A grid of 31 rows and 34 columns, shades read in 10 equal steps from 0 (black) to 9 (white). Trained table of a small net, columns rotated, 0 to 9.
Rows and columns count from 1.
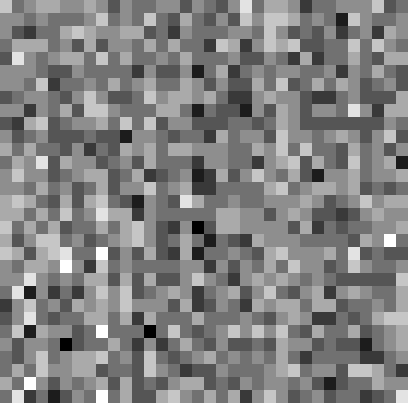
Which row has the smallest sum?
27
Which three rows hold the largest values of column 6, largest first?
21, 20, 17
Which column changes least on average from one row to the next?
14
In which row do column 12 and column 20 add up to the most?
18
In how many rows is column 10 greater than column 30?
8
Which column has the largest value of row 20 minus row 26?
13
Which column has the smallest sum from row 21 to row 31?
12
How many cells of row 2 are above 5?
8
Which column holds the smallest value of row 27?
6
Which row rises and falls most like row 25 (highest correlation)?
30
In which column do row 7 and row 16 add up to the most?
16
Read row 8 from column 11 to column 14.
3 4 7 5
